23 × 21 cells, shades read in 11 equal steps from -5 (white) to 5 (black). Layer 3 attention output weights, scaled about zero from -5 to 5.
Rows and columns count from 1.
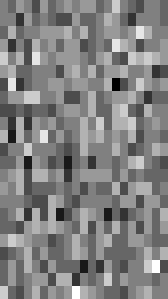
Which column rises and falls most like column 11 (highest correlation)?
13
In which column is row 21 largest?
11
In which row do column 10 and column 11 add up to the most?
21
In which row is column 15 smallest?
4
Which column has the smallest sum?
19
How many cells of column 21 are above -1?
16
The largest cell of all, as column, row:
15, 7
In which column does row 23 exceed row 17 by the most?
3
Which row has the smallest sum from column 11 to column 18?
10
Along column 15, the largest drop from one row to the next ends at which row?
8
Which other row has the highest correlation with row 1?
9
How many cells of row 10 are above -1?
12
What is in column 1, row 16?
0
